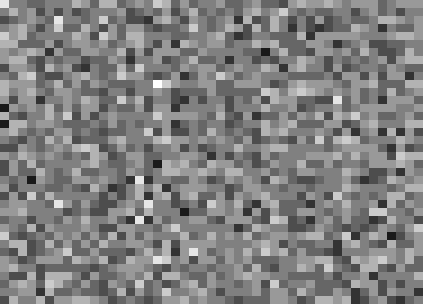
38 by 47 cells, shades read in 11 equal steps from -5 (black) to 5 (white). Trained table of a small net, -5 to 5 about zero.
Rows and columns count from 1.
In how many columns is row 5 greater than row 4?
23
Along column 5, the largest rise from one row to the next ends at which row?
38
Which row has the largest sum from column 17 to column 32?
32
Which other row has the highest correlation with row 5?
1
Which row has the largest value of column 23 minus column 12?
37
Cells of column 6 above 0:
14
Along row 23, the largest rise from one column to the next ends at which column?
16
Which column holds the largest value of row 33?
18
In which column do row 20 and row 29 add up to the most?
47
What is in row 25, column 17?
-3
